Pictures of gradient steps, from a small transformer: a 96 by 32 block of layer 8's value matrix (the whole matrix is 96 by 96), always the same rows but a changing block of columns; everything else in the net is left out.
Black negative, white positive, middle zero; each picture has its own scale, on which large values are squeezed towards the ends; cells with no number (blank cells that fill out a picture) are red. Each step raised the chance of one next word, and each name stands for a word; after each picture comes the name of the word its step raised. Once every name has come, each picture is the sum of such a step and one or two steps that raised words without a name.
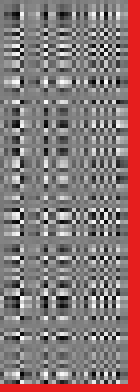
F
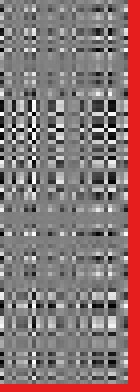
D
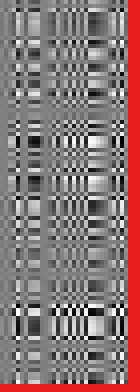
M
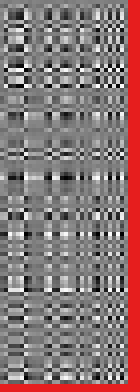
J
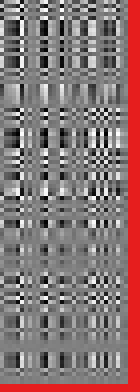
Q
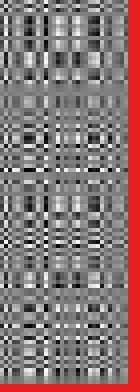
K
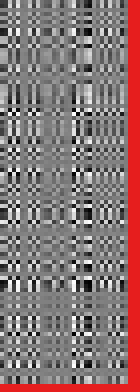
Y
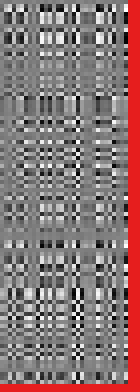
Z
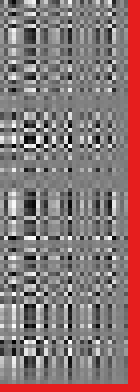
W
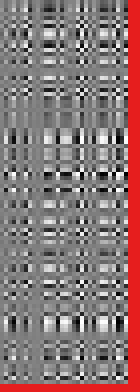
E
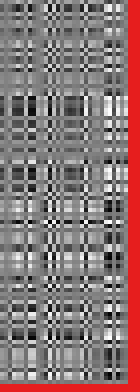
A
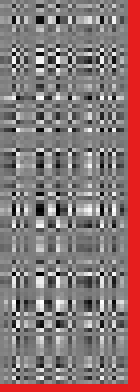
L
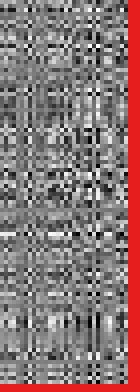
E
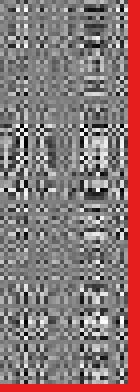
E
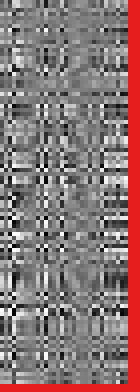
M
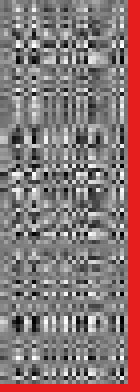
E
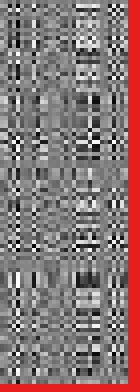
K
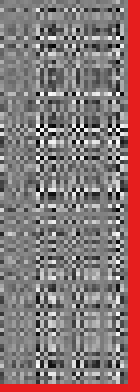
D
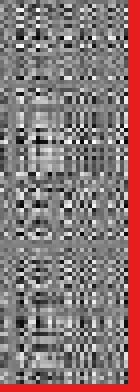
E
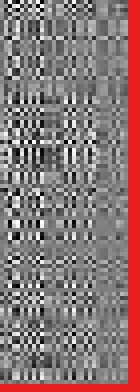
Q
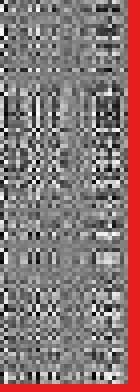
A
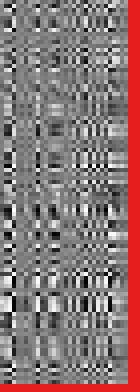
L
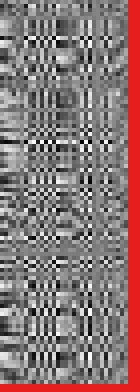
M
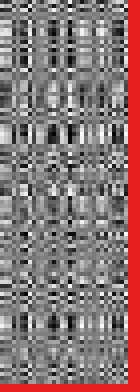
Q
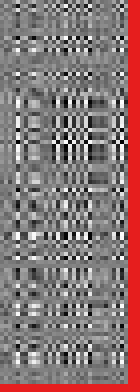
D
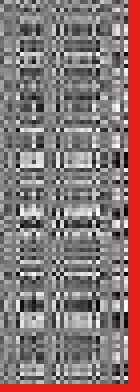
L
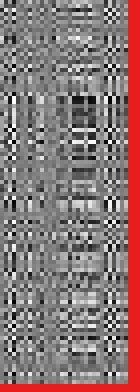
A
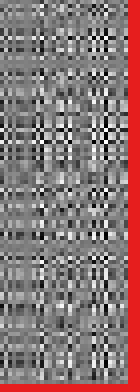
D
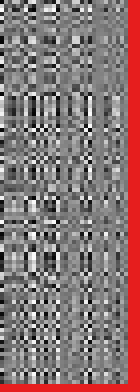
A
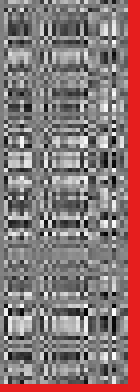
M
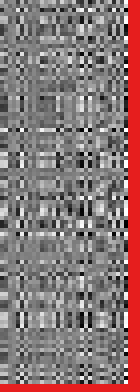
L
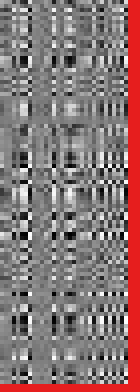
E
